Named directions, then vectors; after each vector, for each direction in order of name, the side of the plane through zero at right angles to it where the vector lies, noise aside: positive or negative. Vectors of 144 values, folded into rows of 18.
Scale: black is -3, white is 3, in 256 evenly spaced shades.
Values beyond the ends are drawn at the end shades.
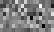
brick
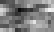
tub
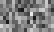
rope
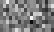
negative, negative, negative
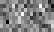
positive, positive, negative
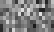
negative, negative, negative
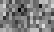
negative, positive, positive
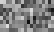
negative, positive, negative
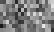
negative, negative, positive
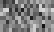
positive, positive, positive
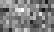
negative, negative, negative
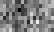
negative, positive, positive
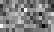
positive, positive, negative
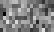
positive, negative, negative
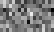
negative, positive, negative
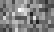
positive, negative, negative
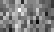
positive, negative, negative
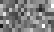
negative, negative, positive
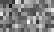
positive, negative, positive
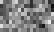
positive, positive, negative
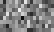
positive, negative, negative
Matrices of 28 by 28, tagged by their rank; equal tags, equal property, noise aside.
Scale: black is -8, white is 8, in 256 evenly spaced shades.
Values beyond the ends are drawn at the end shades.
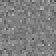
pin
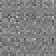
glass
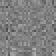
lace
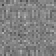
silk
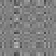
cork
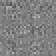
pin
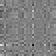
cork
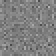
silk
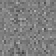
silk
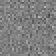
silk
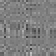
lace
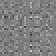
lace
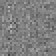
pin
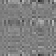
cork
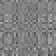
cork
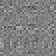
glass
